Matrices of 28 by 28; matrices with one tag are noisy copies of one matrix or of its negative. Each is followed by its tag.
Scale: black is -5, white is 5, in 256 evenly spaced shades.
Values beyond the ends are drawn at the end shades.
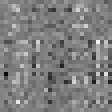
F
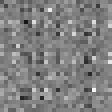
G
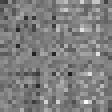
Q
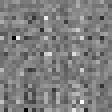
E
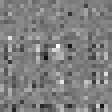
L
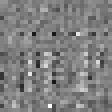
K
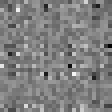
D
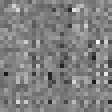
F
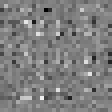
G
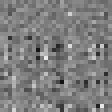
L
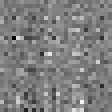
E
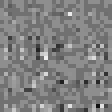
L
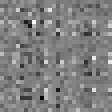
G
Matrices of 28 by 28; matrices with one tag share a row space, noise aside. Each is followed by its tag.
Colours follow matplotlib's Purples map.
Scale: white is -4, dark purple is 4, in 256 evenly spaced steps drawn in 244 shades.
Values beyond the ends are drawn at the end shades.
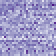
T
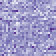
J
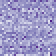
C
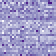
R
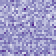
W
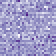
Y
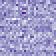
W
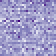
Y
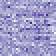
J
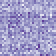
R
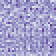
C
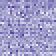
R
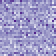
T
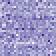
C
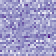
Y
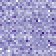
C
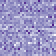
T
